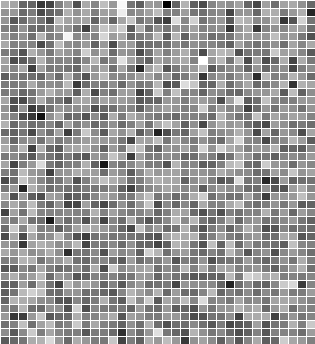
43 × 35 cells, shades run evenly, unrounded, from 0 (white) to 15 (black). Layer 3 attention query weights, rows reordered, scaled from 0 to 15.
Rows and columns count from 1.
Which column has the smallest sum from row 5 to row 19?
27
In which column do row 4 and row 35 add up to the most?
10
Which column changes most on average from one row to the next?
23
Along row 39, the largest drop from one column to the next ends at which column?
9
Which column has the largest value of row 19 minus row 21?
4
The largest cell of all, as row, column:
1, 19
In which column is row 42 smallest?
18
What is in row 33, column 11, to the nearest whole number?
7
